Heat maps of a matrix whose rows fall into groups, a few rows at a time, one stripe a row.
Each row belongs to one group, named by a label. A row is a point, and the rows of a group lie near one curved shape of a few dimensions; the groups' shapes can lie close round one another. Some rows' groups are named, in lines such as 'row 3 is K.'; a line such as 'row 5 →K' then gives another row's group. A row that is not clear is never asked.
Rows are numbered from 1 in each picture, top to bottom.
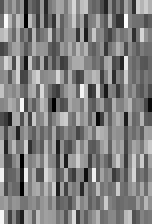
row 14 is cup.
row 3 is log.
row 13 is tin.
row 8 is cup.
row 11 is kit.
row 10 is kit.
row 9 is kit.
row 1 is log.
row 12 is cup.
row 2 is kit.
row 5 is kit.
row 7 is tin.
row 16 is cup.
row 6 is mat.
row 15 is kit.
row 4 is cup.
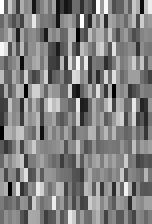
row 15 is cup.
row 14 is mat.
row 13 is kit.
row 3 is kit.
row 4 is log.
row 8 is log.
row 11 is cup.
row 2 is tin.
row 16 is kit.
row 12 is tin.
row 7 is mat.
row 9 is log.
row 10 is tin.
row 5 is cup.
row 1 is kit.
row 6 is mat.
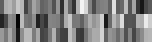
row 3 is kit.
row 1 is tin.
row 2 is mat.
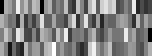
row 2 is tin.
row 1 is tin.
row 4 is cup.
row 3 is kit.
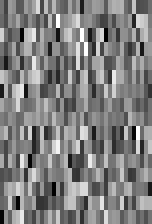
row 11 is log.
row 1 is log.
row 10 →log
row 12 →kit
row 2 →log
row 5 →cup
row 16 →tin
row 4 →log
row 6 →log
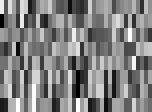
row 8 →cup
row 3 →cup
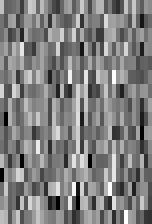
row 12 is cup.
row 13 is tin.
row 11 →log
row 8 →log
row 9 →log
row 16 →mat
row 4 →tin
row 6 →log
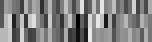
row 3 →kit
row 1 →tin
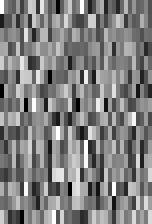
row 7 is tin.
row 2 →kit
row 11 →log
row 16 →cup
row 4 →mat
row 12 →log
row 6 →log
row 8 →mat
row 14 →mat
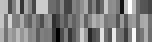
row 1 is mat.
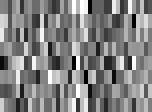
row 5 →cup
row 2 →log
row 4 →mat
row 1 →cup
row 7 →cup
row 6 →log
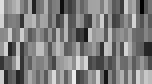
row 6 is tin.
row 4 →mat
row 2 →tin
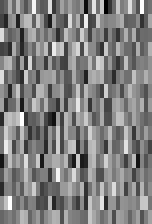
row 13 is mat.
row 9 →cup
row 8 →cup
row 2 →log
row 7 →mat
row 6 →tin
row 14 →tin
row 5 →kit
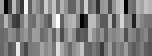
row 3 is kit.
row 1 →kit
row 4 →kit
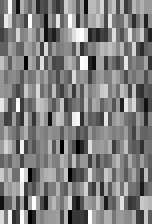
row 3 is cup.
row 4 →log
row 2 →kit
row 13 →kit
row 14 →tin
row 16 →kit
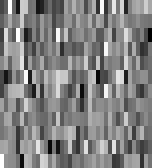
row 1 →mat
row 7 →tin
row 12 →tin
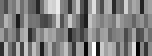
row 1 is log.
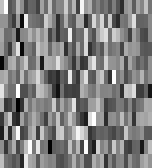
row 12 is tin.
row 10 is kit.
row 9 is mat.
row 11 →log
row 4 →mat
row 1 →log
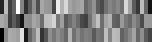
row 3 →tin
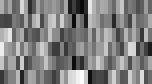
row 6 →cup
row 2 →cup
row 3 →kit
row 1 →kit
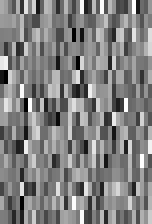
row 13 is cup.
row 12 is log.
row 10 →mat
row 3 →cup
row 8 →kit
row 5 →log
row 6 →log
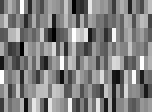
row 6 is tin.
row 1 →cup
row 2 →log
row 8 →mat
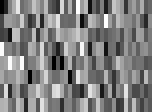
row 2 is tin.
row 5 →cup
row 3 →kit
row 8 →tin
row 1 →cup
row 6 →kit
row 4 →tin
